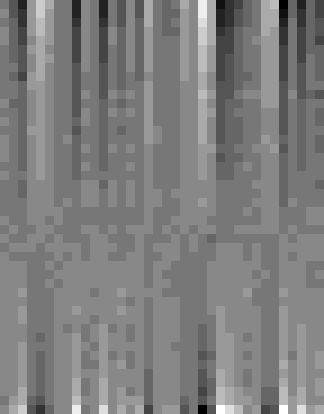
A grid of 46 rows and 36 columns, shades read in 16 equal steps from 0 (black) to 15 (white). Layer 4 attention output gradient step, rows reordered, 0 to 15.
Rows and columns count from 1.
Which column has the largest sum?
23
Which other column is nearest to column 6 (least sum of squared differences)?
21
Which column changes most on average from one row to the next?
36
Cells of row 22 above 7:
16
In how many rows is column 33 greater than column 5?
18
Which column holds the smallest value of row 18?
25
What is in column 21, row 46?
5
